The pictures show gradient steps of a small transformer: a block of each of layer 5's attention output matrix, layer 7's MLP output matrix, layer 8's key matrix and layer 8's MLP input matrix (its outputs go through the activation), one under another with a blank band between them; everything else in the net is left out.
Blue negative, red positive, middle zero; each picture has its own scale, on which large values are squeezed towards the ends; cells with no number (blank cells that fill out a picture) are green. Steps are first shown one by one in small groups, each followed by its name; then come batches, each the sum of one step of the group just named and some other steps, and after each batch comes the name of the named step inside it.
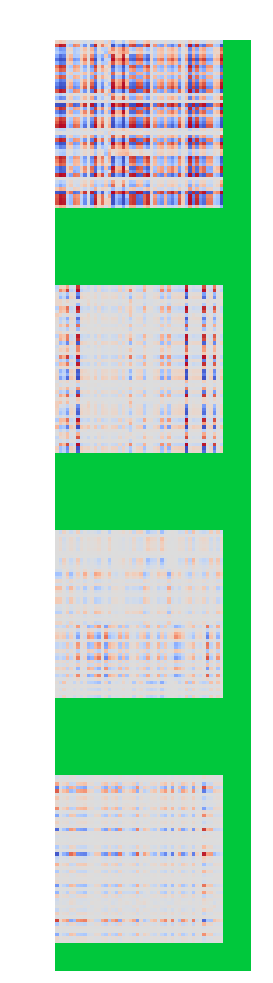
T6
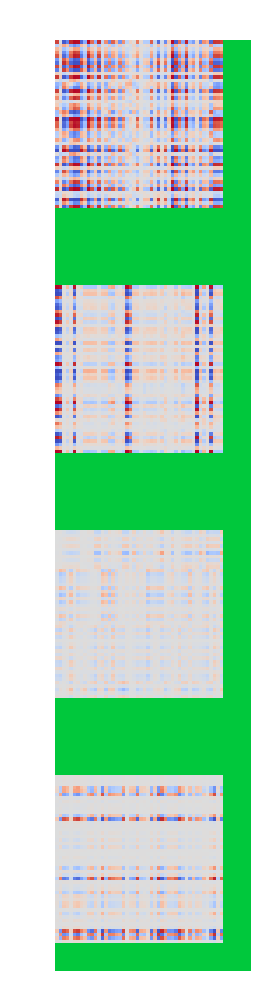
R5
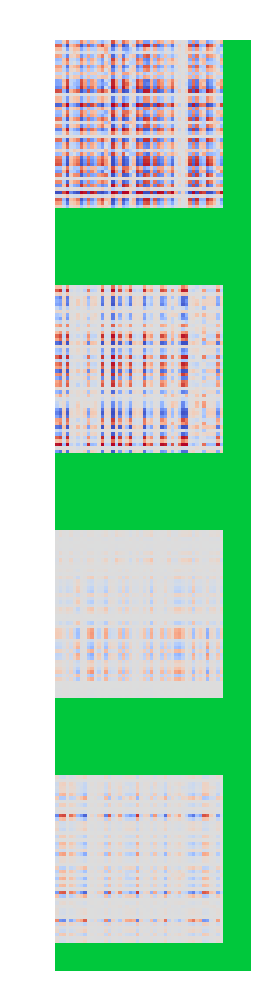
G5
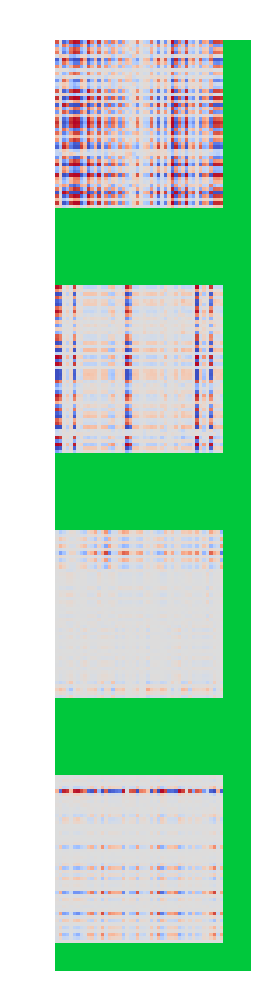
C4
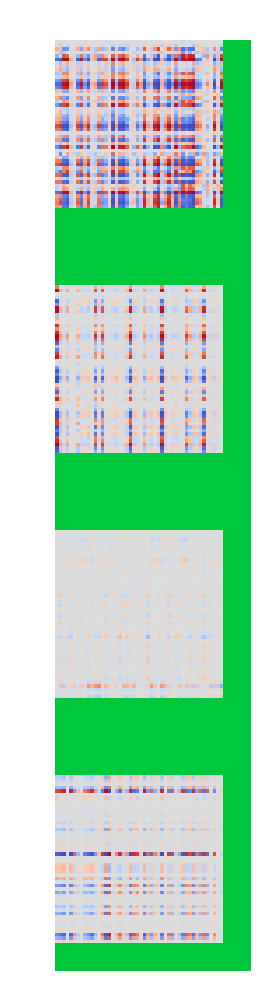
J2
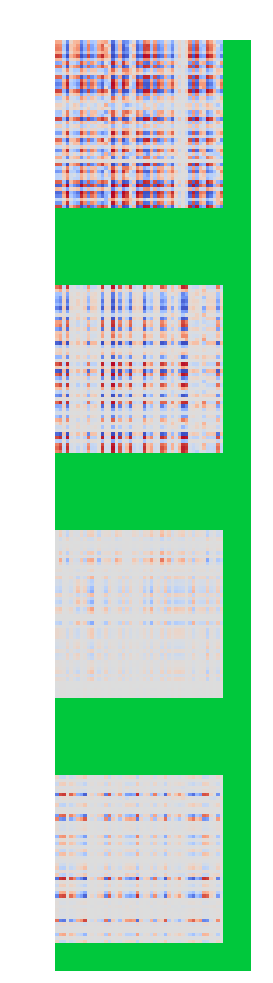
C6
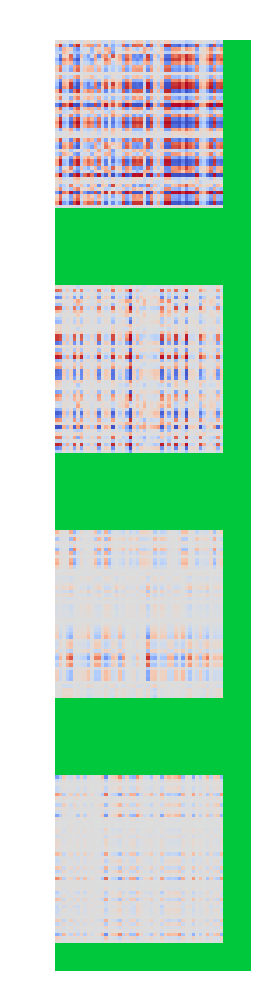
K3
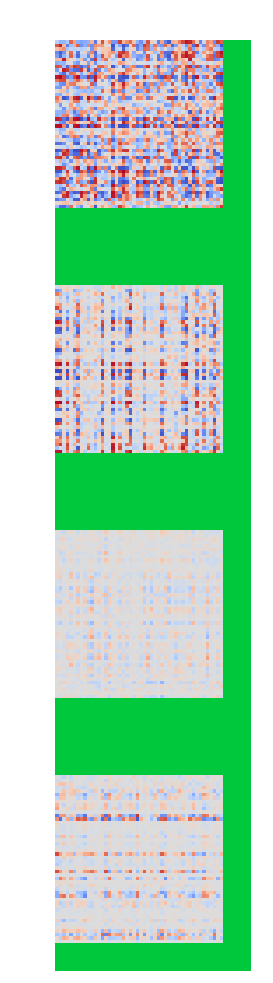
C6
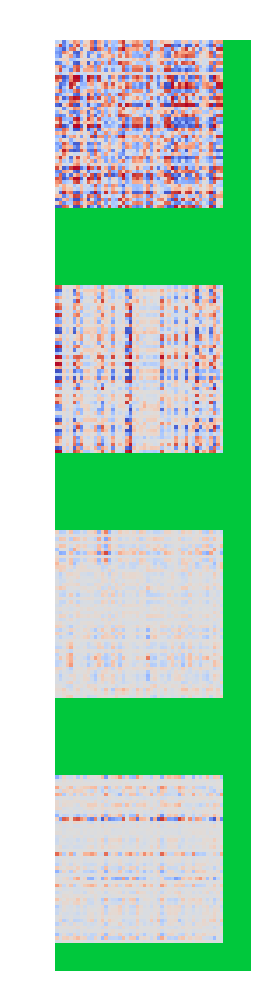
K3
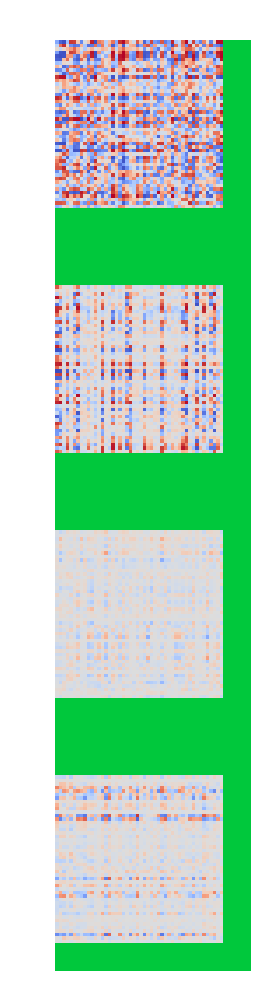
C4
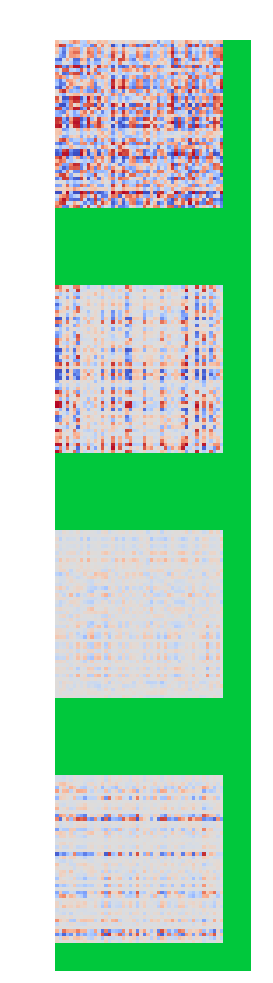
T6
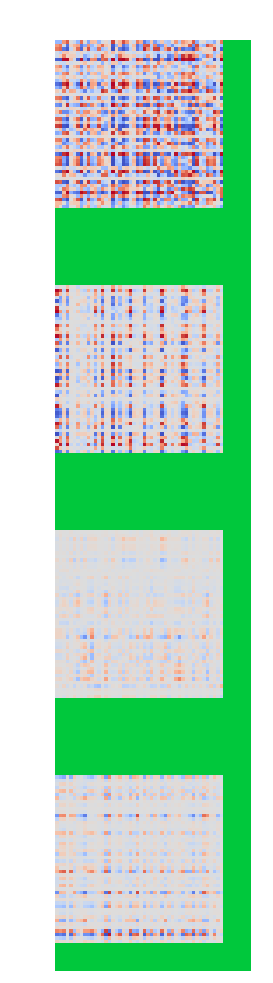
G5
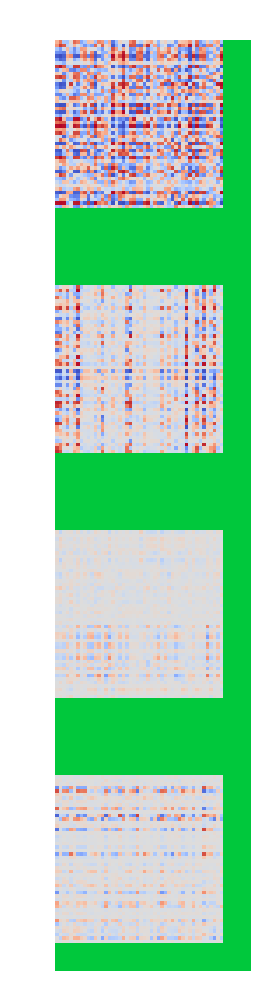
T6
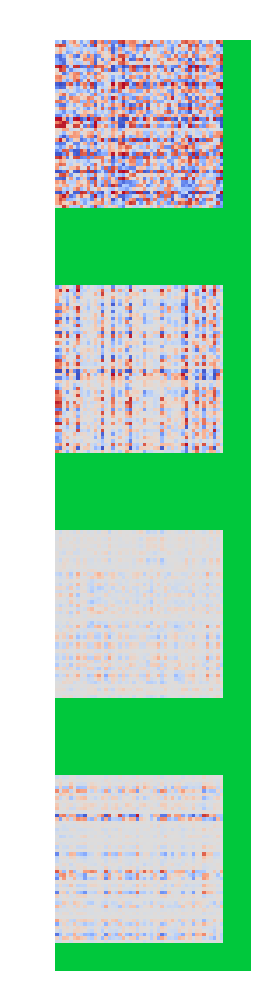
T6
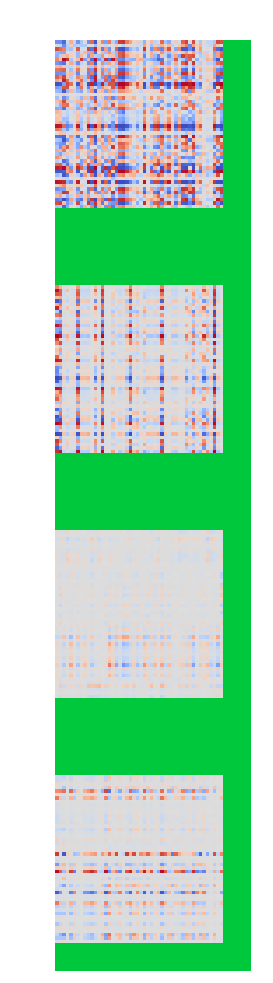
J2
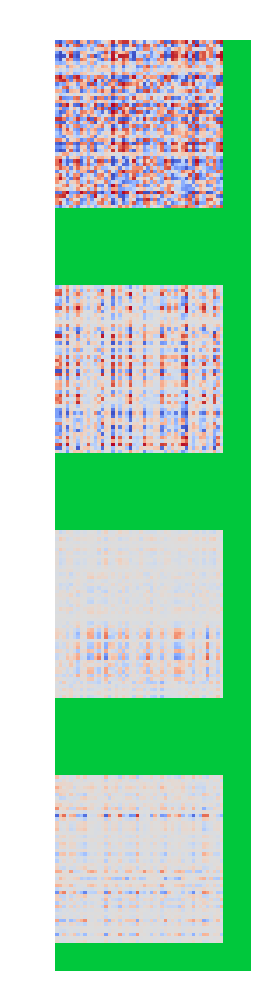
G5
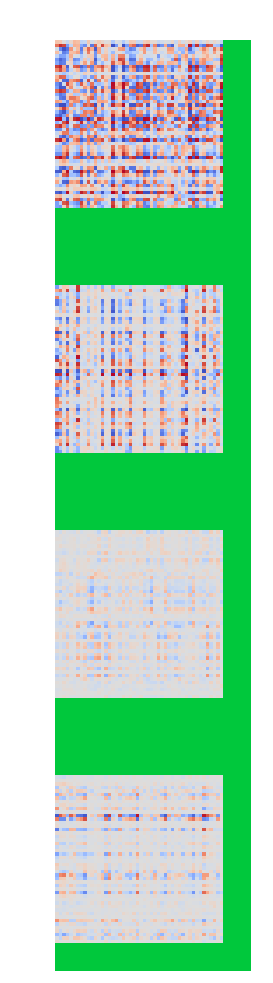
T6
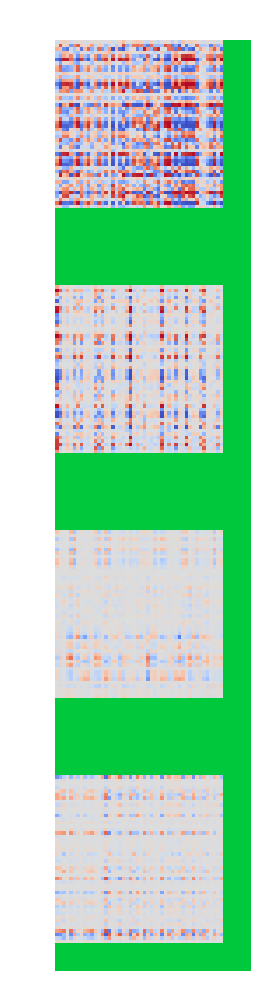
K3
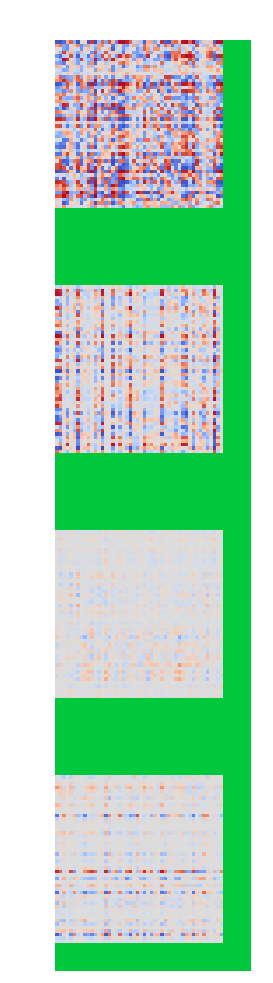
G5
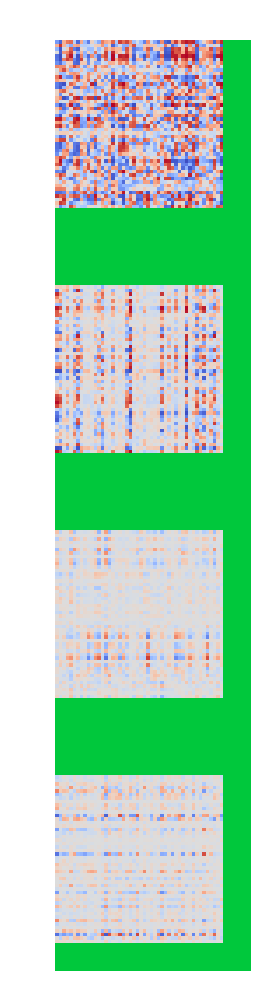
T6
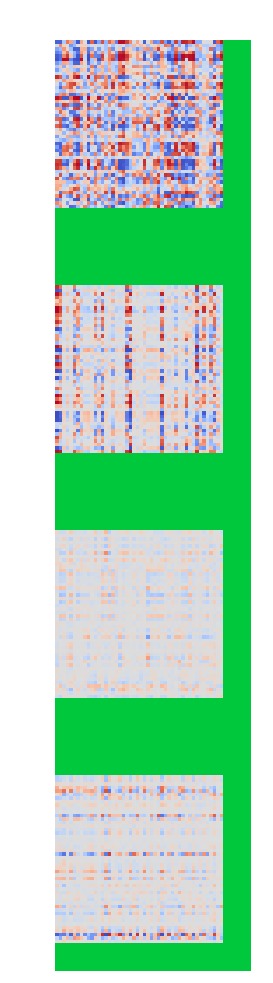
J2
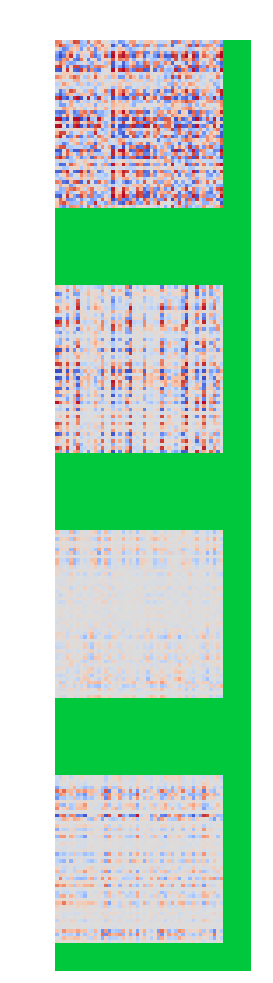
R5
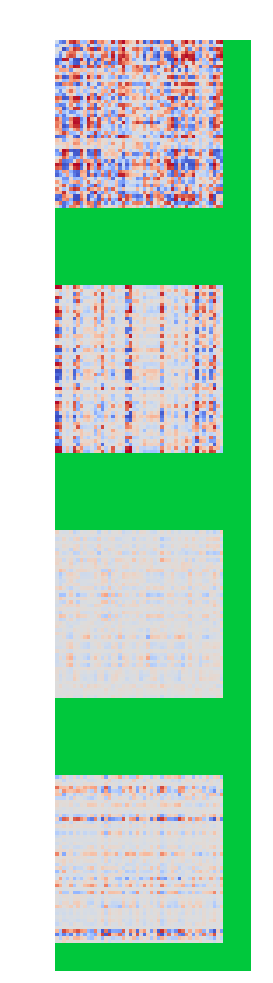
R5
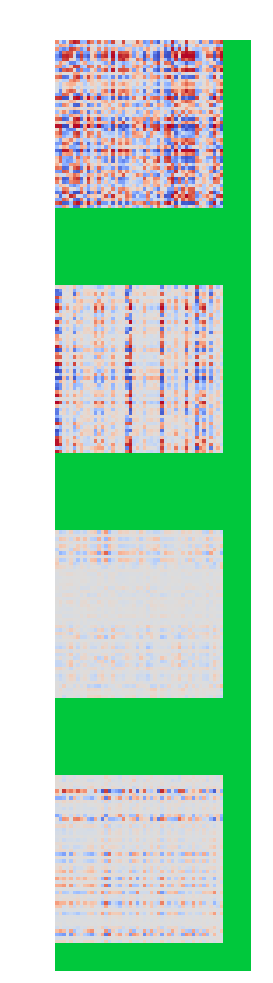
C4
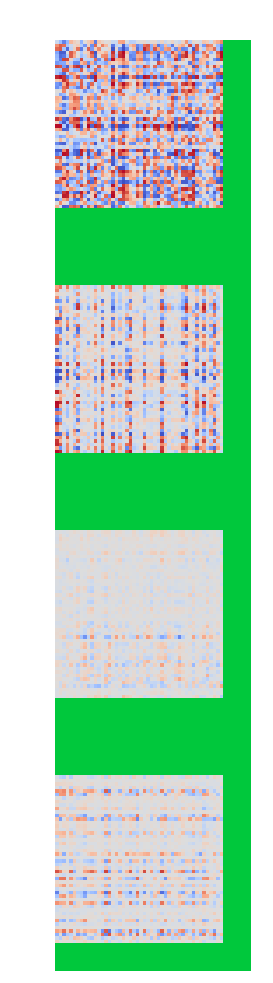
C6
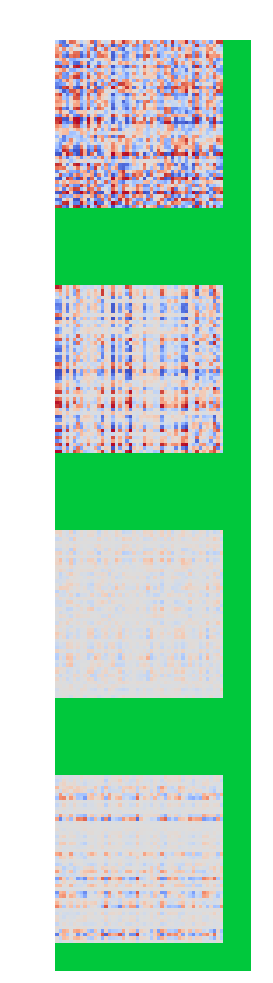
R5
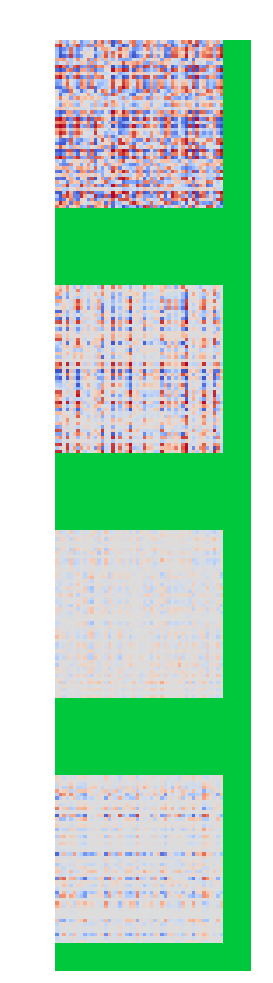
C6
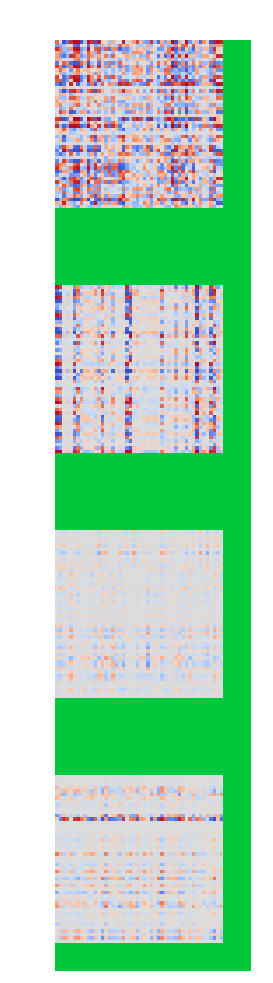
R5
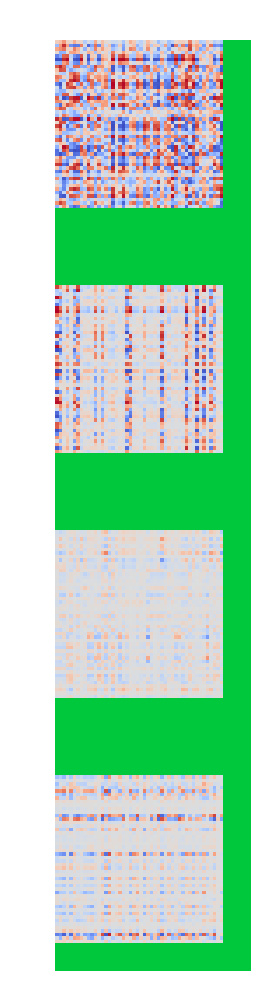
J2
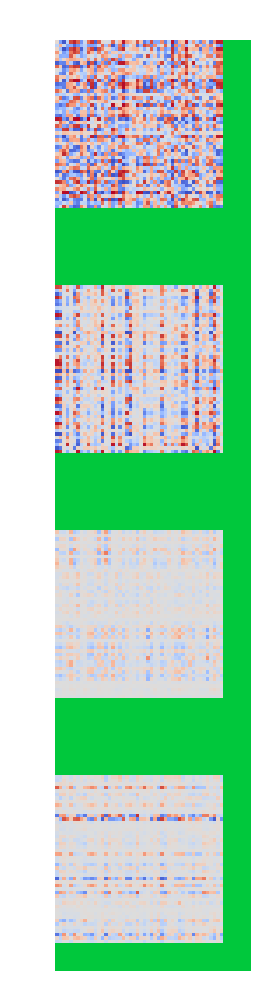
G5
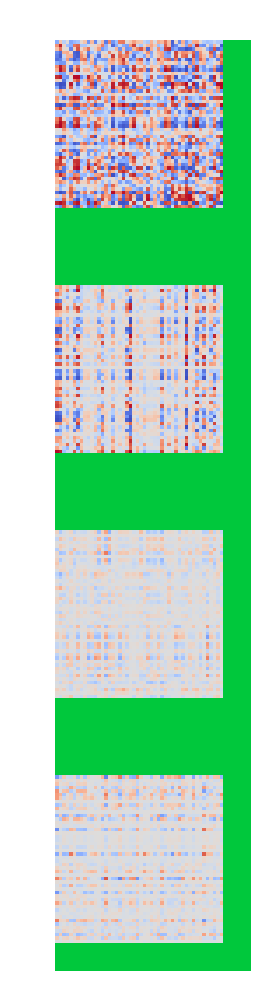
T6
